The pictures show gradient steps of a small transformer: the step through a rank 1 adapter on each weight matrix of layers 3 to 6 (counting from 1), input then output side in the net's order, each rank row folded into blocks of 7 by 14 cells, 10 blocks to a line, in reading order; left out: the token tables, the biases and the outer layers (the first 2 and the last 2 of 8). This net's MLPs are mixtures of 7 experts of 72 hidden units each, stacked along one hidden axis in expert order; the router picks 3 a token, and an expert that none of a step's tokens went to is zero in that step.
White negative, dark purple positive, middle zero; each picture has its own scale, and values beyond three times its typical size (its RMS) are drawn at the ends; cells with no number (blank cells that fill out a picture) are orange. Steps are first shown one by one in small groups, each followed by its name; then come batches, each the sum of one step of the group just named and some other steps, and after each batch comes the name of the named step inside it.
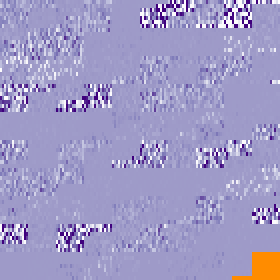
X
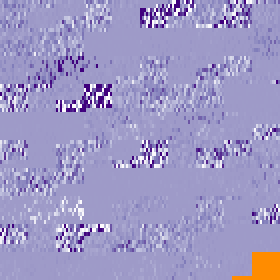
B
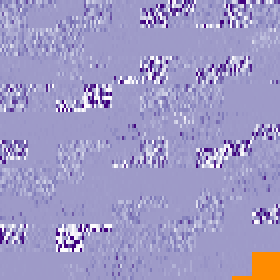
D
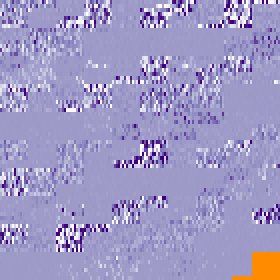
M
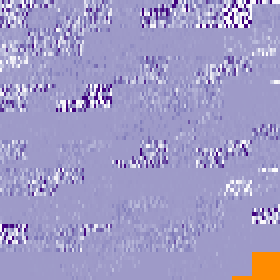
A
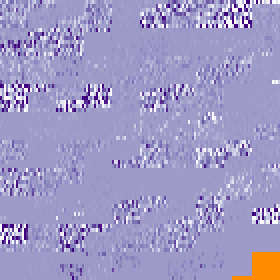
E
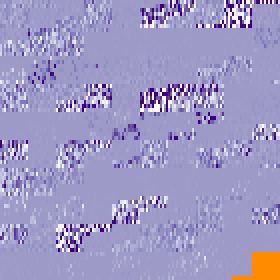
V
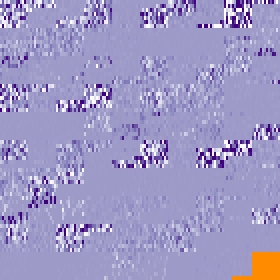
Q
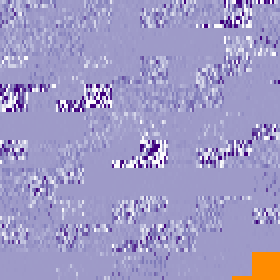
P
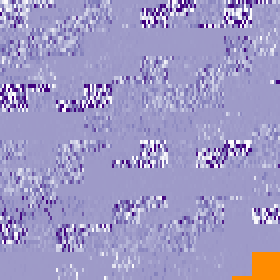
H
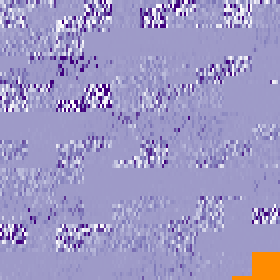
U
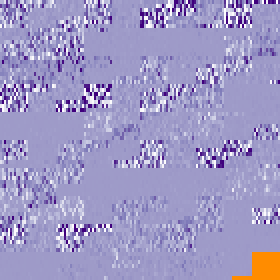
Q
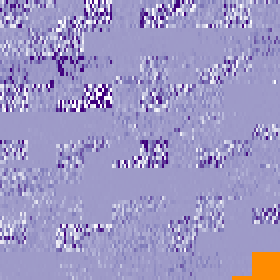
U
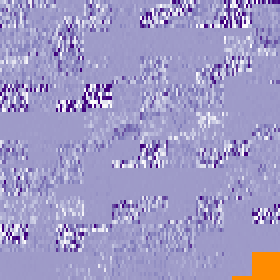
P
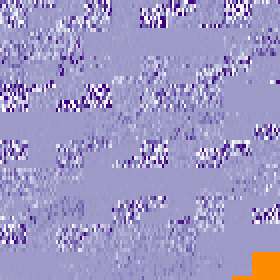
U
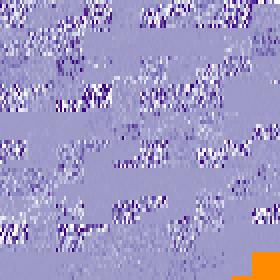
E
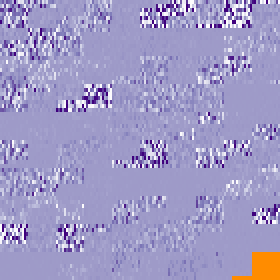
X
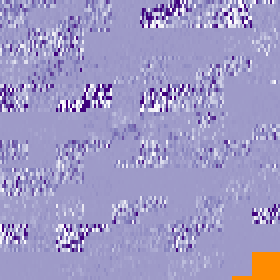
V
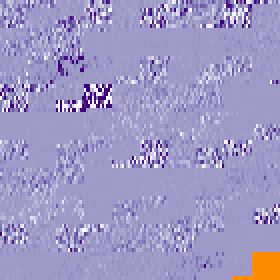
B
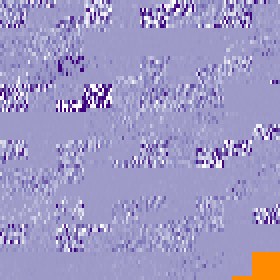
B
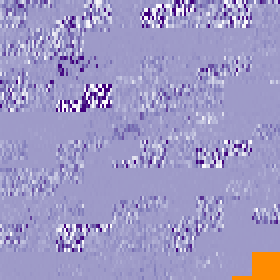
U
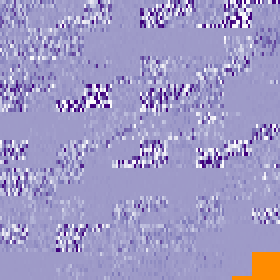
P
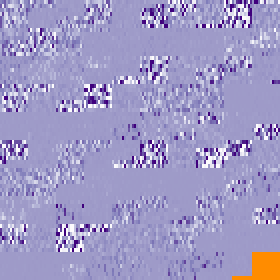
D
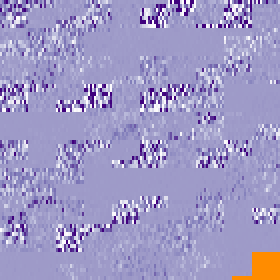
V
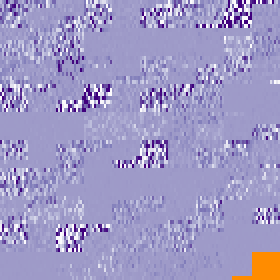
M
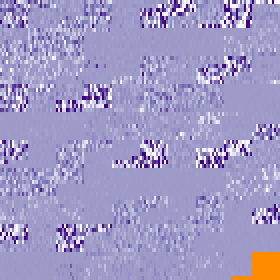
X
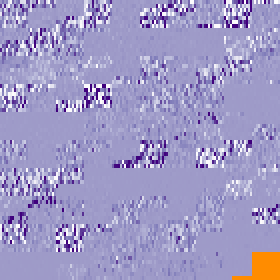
M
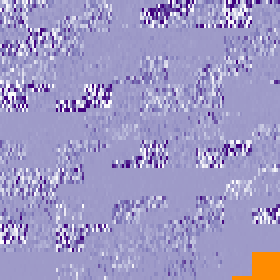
H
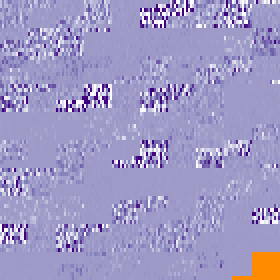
E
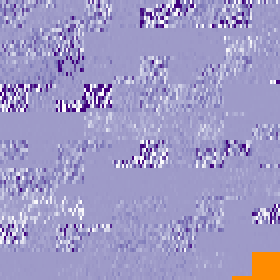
B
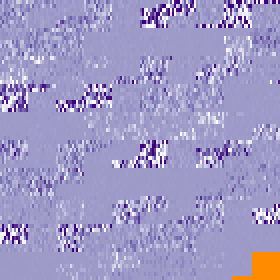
P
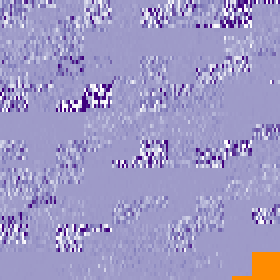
Q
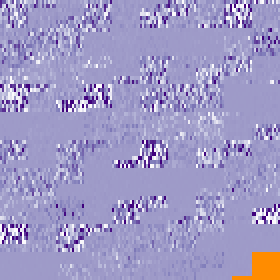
E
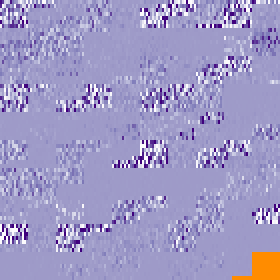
E
